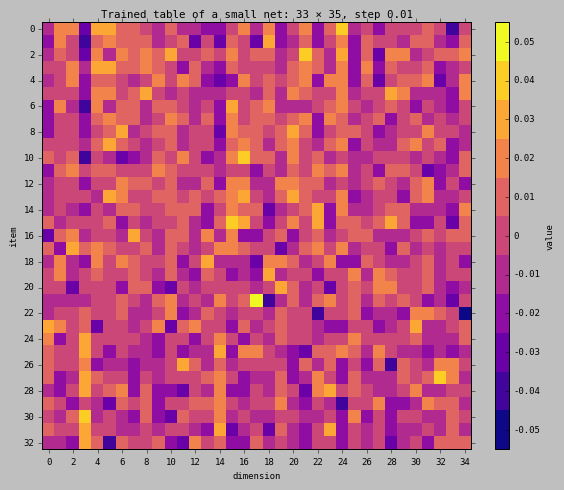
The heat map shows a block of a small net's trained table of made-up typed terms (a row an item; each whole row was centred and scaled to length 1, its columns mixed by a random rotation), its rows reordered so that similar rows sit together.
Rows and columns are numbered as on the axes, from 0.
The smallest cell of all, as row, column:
22, 34
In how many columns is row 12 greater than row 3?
13
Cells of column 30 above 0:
10
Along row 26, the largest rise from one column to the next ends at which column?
29
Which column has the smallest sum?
33
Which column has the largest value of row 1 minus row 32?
5
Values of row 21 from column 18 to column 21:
-0.04 -0.01 0.01 -0.01
